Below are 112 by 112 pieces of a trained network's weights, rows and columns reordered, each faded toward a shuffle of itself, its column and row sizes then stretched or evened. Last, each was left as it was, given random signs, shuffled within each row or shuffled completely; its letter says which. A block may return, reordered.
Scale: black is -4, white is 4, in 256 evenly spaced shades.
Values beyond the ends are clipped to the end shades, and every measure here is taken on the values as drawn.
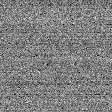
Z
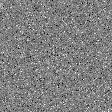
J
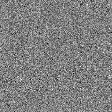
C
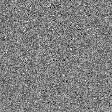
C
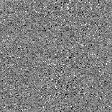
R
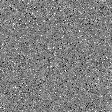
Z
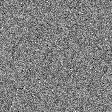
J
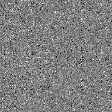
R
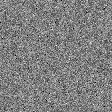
J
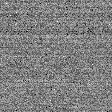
R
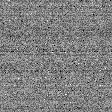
Z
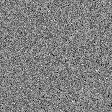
J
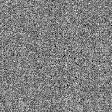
R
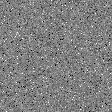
J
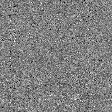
C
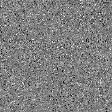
C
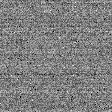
R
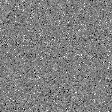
C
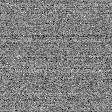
Z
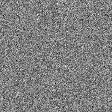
C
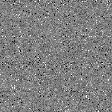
R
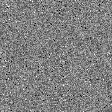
C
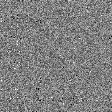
C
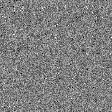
C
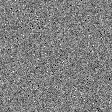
J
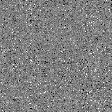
R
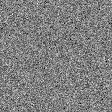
J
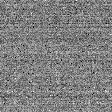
R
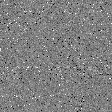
Z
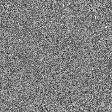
C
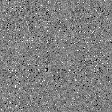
R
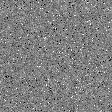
J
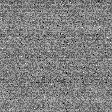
R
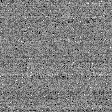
R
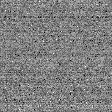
R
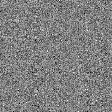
R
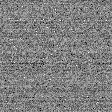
Z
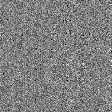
R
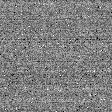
Z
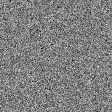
J
